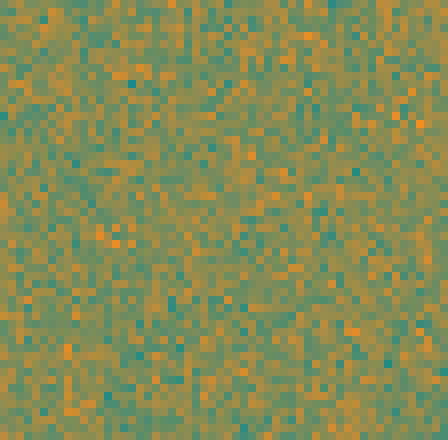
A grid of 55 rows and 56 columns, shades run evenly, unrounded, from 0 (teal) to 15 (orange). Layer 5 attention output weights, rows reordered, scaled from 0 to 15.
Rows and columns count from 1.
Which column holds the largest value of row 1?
22
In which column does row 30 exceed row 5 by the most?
13
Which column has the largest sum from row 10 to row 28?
54
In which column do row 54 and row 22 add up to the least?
14
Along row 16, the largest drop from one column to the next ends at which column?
20
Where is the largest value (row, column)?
16, 53
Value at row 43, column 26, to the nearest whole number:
12
